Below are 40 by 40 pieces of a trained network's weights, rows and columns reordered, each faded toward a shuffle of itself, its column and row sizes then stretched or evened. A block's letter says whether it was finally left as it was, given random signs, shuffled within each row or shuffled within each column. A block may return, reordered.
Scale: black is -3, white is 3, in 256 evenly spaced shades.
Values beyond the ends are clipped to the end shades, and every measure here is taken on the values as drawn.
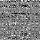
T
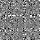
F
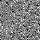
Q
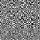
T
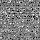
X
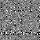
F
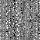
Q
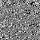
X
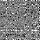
T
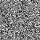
X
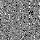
Q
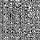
T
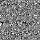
X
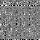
F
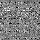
X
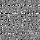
F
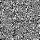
Q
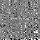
F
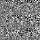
F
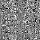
F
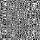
T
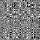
T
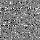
X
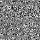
X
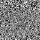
X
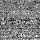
X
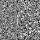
Q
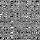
T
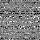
X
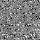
X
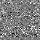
X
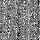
Q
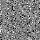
Q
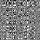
T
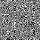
F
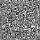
F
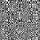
T
